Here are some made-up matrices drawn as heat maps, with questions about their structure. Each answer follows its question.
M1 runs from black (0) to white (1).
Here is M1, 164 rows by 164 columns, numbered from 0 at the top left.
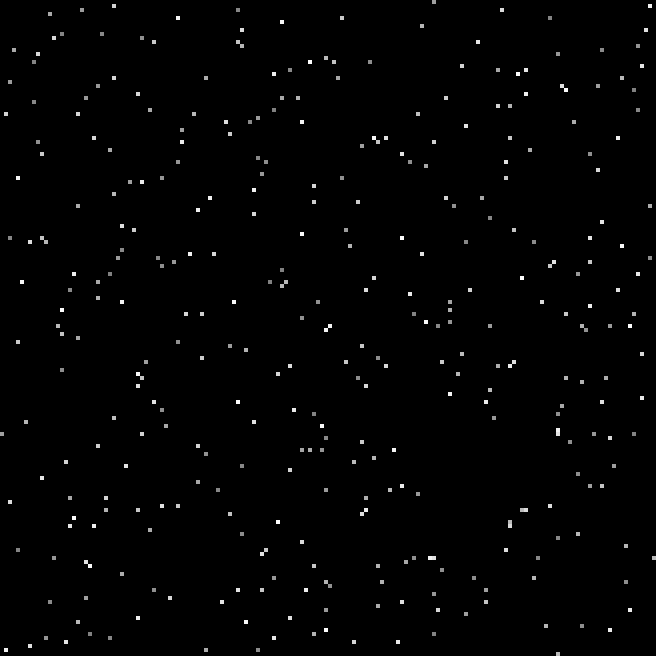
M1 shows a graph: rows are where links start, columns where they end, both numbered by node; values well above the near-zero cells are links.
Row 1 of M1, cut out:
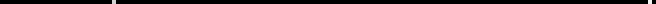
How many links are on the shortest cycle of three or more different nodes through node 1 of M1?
5
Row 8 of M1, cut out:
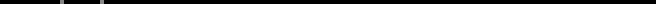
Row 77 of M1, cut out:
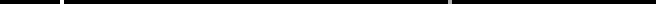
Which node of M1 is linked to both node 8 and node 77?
node 15
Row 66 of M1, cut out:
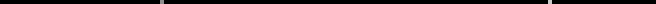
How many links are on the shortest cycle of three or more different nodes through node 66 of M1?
4
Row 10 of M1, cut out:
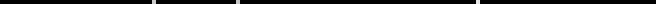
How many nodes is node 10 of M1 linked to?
3
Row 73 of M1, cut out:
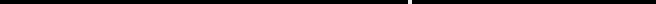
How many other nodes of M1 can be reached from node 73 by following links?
8
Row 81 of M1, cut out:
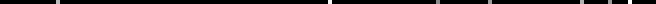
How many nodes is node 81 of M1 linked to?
7
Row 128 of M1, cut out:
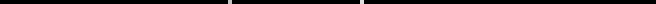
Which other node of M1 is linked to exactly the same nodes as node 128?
node 86
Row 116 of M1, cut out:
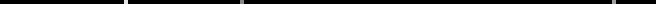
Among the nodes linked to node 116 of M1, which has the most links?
node 60
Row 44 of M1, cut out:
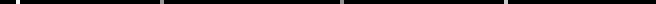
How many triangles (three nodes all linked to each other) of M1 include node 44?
2
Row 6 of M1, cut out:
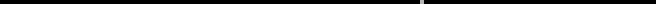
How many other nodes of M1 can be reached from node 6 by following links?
4
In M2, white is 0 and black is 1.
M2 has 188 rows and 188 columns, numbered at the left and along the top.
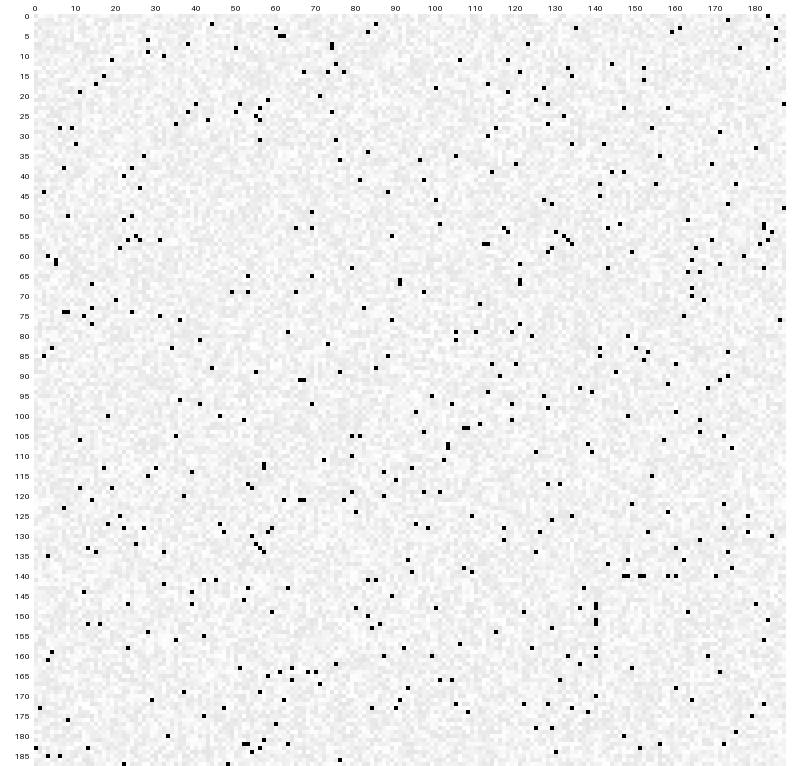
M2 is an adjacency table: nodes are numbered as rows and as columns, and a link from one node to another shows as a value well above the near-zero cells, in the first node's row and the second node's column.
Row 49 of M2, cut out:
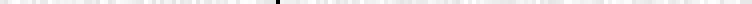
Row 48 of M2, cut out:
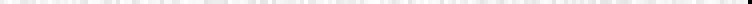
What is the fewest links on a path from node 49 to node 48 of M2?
7
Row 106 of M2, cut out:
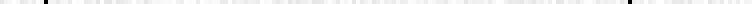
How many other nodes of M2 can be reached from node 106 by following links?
7
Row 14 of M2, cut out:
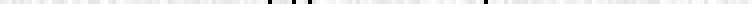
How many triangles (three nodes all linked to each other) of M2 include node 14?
2
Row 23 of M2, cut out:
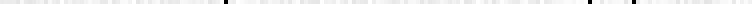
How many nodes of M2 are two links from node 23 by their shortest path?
10
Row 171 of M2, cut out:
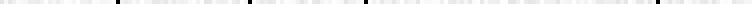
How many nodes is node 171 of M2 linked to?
4
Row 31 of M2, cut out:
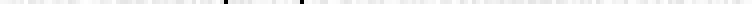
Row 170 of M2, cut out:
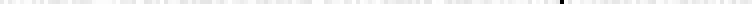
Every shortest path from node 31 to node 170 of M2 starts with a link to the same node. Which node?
node 56
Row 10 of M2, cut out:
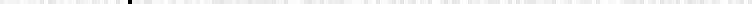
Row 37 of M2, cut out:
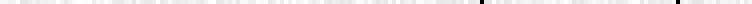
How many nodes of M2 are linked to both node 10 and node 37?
0
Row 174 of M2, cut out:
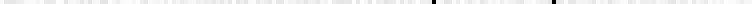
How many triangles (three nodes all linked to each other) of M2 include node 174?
0
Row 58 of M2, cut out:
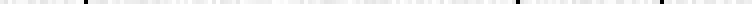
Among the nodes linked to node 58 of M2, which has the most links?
node 129
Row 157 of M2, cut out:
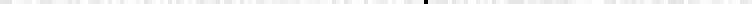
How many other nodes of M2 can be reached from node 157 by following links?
7
